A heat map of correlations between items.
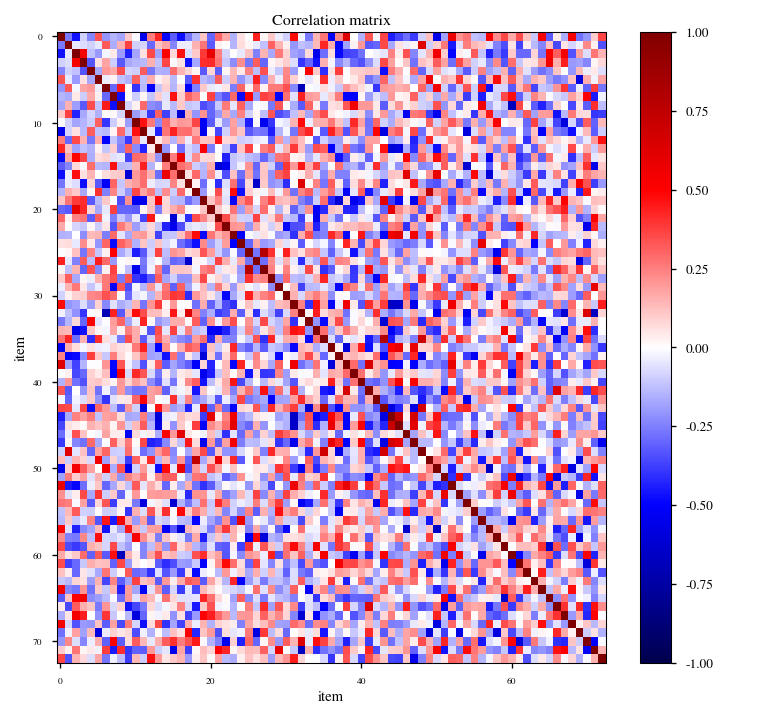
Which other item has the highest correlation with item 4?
33
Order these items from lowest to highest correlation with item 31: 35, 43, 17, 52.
17, 35, 43, 52
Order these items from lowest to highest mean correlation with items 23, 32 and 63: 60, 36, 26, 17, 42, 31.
26, 31, 42, 60, 36, 17
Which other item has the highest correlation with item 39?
8
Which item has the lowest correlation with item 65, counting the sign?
59
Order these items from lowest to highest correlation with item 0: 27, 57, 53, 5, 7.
7, 27, 53, 5, 57
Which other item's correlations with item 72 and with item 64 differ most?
62
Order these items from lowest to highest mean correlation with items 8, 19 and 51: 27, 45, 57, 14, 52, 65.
52, 45, 57, 27, 14, 65
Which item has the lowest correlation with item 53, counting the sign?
69
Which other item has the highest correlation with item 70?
32
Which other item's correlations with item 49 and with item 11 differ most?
21
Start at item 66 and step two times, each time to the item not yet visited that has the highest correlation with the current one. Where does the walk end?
38
